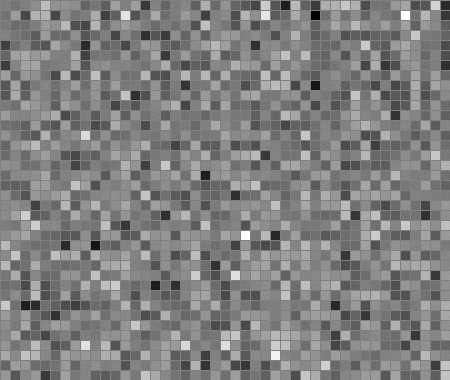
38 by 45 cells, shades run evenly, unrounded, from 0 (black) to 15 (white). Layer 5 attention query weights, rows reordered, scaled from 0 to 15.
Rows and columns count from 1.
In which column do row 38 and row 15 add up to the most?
15
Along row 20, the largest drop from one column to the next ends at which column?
16
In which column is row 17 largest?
17
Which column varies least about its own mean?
2
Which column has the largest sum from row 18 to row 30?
31
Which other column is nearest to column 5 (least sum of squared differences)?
44
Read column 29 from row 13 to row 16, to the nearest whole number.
4 8 7 7
